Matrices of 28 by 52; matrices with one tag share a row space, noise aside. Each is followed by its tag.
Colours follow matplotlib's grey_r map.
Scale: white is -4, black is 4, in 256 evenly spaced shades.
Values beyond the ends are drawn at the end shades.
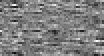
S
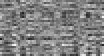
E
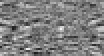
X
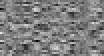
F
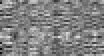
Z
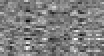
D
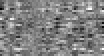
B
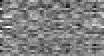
Z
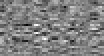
F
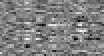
D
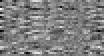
X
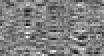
D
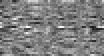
X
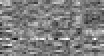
Z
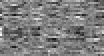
S
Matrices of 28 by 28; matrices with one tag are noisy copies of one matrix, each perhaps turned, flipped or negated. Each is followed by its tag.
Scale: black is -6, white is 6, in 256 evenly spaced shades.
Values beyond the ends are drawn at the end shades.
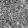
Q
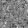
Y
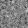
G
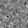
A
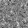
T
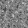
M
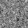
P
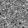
T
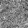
Q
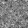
A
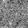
Q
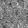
Q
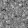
T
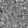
G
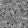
T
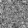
Y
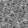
T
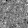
Y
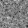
P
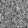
P
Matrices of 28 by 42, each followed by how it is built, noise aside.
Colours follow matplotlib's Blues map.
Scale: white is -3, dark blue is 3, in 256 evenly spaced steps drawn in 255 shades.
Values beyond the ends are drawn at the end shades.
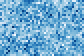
smooth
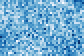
smooth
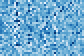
uneven columns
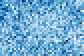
smooth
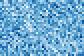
Toeplitz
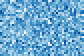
repeating rows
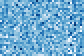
uneven columns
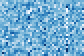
uneven columns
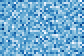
repeating rows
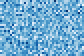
blocks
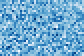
blocks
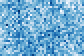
smooth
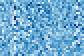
uneven columns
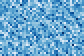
Toeplitz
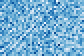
Hankel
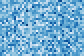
repeating rows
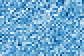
Hankel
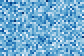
repeating rows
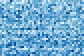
blocks
